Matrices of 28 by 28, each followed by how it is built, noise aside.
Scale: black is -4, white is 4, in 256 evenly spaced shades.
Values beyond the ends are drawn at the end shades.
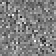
banded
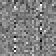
uneven columns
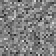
noise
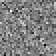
diagonal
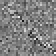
banded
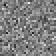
noise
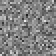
noise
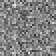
repeating rows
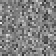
repeating rows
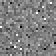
sparse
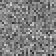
noise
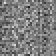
repeating rows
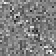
banded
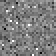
sparse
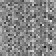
repeating rows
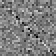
diagonal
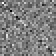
diagonal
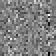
uneven columns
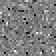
sparse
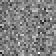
repeating rows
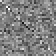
diagonal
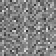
repeating rows
